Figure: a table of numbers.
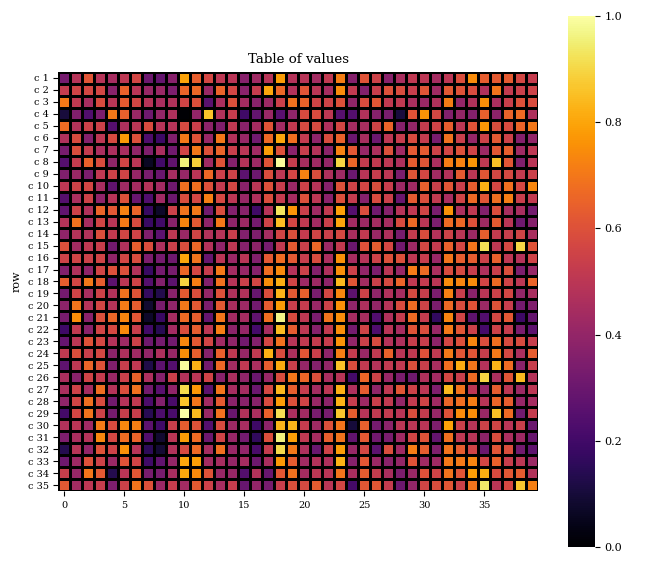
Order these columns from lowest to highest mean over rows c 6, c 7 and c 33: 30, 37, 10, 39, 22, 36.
39, 22, 30, 37, 36, 10
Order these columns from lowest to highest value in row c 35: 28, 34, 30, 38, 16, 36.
28, 16, 36, 30, 34, 38
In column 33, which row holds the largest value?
c 25
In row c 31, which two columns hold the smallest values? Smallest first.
8, 16
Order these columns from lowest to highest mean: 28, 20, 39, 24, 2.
24, 28, 39, 2, 20
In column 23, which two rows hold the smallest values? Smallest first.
c 4, c 9
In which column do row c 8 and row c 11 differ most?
18
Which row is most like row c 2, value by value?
c 24
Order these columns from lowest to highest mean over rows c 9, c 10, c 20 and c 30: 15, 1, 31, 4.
15, 31, 4, 1
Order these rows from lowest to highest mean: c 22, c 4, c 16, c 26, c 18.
c 4, c 22, c 26, c 16, c 18
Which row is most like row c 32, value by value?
c 22
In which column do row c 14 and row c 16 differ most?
10
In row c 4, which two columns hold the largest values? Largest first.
12, 30
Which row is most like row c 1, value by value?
c 23
